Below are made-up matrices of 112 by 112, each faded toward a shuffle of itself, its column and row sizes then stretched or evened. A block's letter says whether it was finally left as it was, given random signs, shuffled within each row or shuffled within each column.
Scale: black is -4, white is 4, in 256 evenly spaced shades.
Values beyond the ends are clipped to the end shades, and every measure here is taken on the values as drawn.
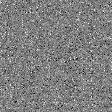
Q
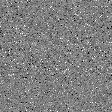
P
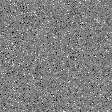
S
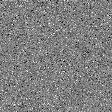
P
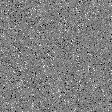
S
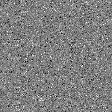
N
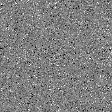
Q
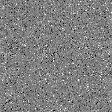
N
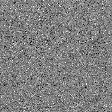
N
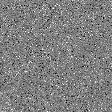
P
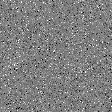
S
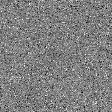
P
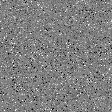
P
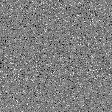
P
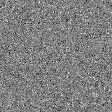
P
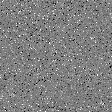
P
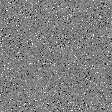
P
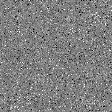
Q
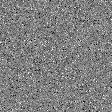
P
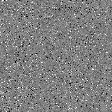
N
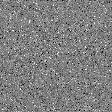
Q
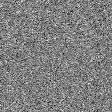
P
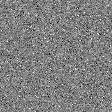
P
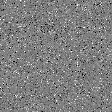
Q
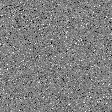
P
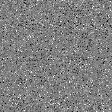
N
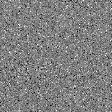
N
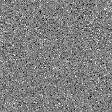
N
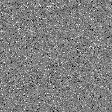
Q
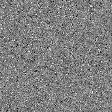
S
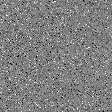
S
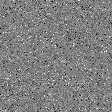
P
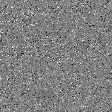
Q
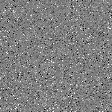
Q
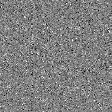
N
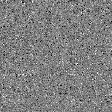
N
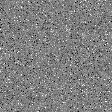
S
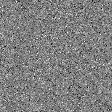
P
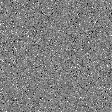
Q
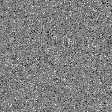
N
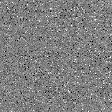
N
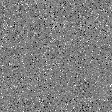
N
